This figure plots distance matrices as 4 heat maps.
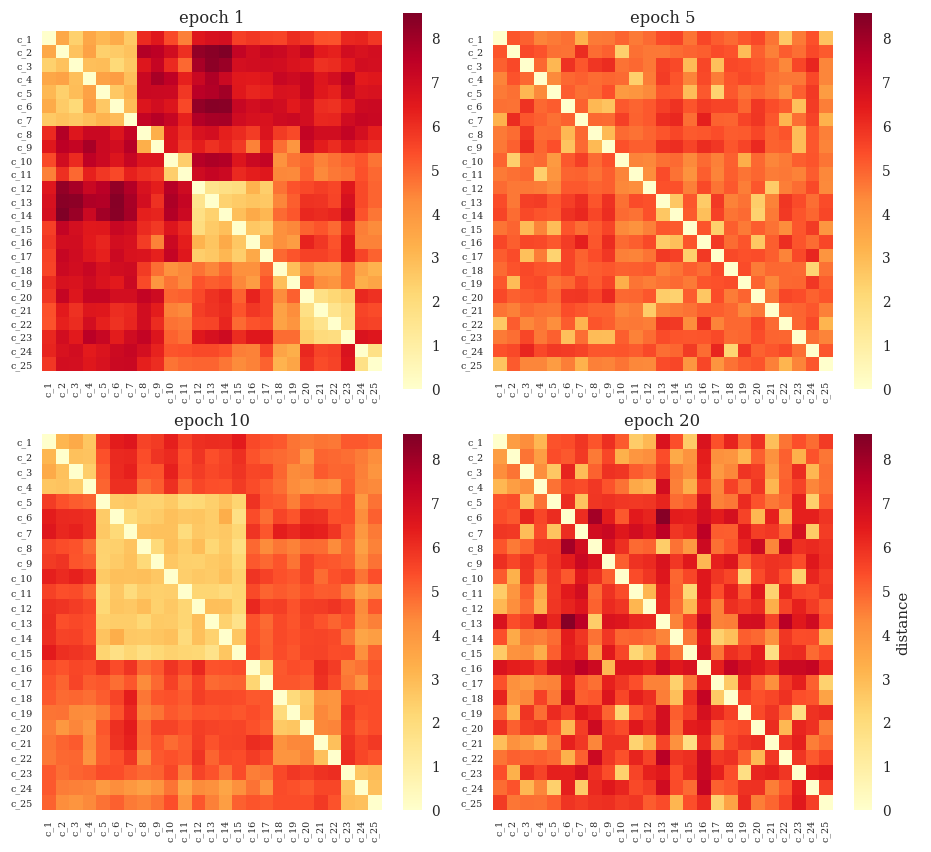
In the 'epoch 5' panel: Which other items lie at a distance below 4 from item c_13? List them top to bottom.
c_14, c_16, c_20
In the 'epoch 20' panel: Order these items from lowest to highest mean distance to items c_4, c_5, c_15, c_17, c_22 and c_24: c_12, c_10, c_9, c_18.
c_12, c_18, c_10, c_9
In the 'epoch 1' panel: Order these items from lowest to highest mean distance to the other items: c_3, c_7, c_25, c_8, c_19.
c_19, c_25, c_3, c_7, c_8
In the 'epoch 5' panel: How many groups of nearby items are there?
8
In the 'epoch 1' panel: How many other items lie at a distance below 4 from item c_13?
5
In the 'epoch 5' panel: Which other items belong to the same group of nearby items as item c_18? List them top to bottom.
c_24
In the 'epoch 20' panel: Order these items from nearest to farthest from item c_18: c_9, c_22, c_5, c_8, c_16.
c_5, c_8, c_22, c_9, c_16
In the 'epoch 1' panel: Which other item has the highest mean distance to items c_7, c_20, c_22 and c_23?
c_8
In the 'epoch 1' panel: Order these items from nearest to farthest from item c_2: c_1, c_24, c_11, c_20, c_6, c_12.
c_6, c_1, c_11, c_24, c_20, c_12
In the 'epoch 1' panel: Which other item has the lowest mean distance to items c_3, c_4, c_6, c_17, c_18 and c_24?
c_1
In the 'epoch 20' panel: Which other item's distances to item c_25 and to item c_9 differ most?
c_17
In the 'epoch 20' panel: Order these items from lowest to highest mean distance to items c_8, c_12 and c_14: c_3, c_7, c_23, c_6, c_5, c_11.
c_11, c_3, c_5, c_23, c_7, c_6
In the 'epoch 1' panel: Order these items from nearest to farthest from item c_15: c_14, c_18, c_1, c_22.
c_14, c_18, c_22, c_1
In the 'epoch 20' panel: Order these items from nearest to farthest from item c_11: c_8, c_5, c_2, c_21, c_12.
c_21, c_12, c_2, c_8, c_5
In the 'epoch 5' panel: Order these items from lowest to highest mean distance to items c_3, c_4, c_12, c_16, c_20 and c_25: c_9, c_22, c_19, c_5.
c_5, c_22, c_19, c_9
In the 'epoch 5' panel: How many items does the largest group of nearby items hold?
4
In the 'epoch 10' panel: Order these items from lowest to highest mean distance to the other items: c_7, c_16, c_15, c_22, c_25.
c_15, c_7, c_25, c_22, c_16
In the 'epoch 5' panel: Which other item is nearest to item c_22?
c_1
